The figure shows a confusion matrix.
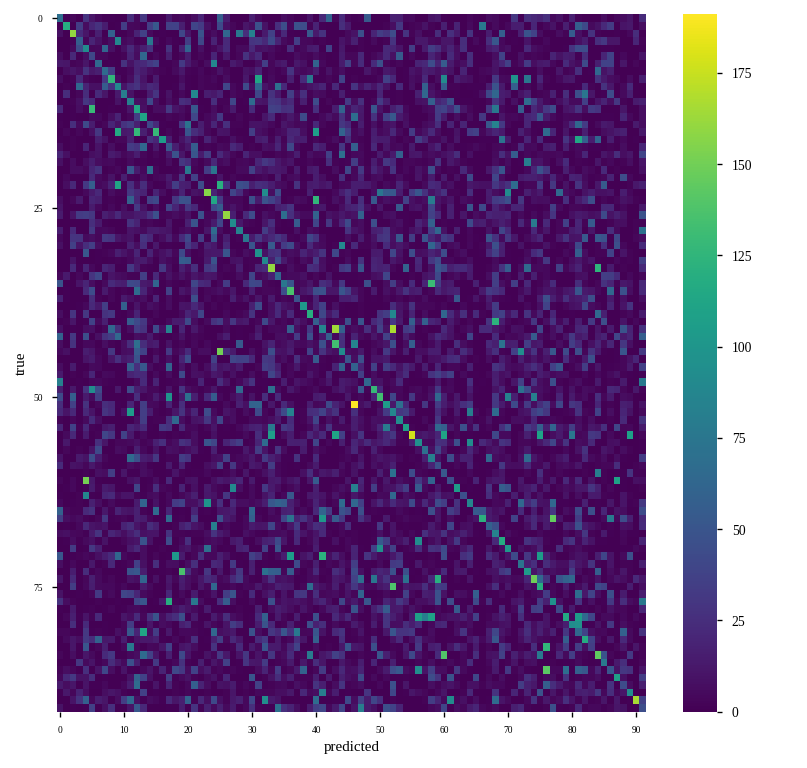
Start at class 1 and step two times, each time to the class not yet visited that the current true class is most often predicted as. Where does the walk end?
77
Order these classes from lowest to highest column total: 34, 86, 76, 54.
54, 86, 76, 34
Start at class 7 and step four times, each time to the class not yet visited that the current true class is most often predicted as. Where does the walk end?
11
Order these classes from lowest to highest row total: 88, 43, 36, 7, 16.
7, 88, 16, 43, 36
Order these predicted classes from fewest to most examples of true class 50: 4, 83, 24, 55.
83, 4, 55, 24
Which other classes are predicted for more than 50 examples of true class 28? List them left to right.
24, 59, 91
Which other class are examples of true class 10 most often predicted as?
21
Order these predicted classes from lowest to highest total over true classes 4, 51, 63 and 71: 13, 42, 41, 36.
13, 42, 41, 36
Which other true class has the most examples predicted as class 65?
76
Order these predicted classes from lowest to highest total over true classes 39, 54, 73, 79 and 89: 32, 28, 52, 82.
28, 82, 32, 52
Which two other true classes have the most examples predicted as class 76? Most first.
86, 83
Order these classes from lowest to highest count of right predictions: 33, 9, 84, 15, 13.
9, 13, 15, 84, 33
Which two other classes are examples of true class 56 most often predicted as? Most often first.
64, 32
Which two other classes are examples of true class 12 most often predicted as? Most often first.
5, 68
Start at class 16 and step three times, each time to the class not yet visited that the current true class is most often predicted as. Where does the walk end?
46
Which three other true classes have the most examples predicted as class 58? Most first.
35, 79, 24
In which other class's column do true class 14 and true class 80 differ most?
68
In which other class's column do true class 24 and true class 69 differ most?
40
